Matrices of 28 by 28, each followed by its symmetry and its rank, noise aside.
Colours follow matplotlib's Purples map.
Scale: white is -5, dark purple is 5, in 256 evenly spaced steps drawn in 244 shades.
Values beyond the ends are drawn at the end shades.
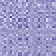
no symmetry, rank three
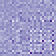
no symmetry, rank three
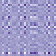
no symmetry, rank one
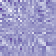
symmetric, rank three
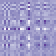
symmetric, rank one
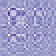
symmetric, rank two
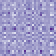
no symmetry, rank two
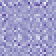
no symmetry, rank three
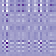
no symmetry, rank one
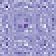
symmetric, rank three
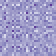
antisymmetric, rank two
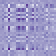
no symmetry, rank one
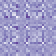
symmetric, rank two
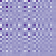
symmetric, rank one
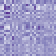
no symmetry, rank two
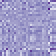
no symmetry, rank three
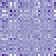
symmetric, rank two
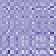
no symmetry, rank two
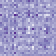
no symmetry, rank three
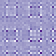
symmetric, rank one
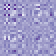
symmetric, rank two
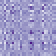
no symmetry, rank two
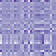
no symmetry, rank two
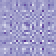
antisymmetric, rank two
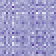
symmetric, rank two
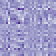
antisymmetric, rank two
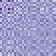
symmetric, rank two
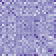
symmetric, rank three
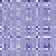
no symmetry, rank two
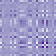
symmetric, rank one
